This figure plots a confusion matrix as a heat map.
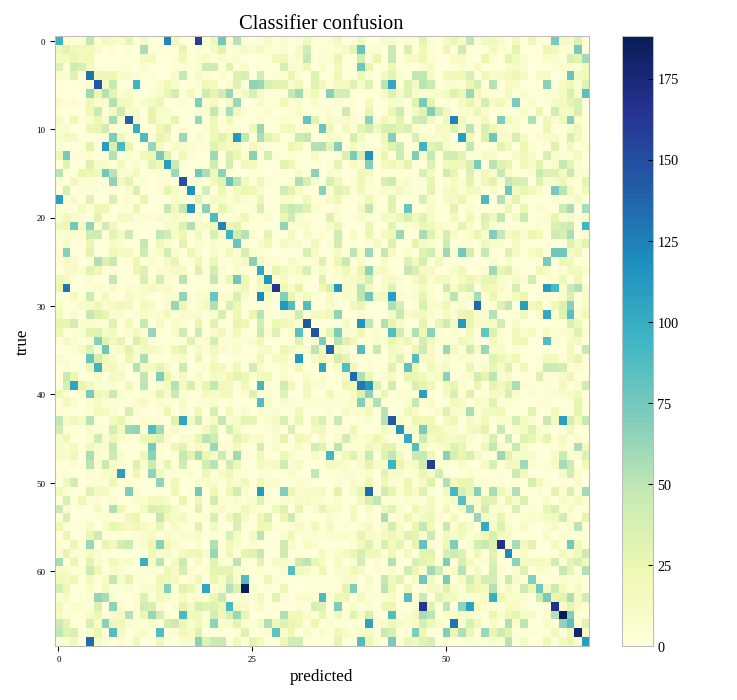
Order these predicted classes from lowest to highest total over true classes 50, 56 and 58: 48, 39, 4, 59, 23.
59, 23, 4, 39, 48
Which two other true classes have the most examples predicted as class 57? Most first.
9, 47
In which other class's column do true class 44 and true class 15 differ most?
12
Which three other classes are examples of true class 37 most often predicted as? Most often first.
34, 5, 45
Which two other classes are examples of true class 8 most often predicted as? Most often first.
48, 22
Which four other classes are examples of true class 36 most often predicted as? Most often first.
31, 46, 4, 11
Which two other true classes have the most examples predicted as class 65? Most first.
43, 24
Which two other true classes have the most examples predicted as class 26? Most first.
29, 51
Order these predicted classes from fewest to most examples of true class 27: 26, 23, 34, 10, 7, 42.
10, 42, 26, 34, 7, 23
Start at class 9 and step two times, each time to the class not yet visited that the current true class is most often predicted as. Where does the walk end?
40
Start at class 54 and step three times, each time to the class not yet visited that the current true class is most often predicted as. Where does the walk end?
7
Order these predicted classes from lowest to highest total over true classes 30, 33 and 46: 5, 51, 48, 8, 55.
8, 51, 5, 48, 55
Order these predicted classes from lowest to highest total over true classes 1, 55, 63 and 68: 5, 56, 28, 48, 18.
28, 48, 5, 18, 56
